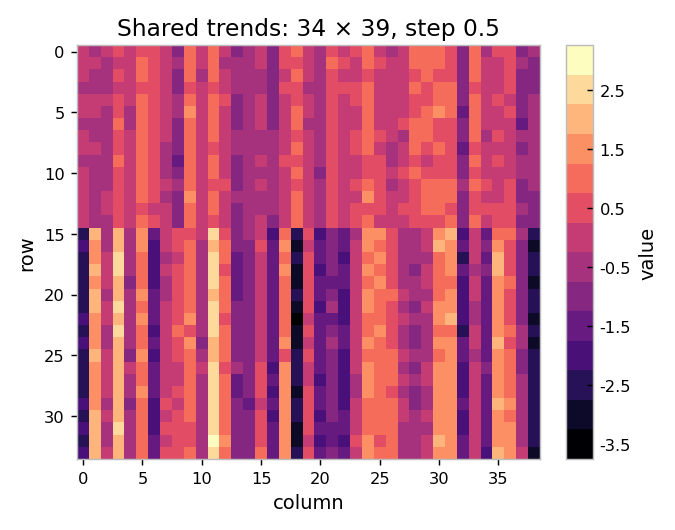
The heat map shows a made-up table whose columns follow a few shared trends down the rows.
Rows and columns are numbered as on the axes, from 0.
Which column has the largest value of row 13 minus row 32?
18
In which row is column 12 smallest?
1
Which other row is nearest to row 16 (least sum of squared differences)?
24
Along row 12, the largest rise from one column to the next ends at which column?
9
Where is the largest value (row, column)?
32, 11
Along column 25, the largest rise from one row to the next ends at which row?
15
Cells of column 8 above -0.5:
19
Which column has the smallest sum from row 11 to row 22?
38
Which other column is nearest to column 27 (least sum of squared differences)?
10
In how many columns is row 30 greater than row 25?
9
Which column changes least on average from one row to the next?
14
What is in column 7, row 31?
0.5
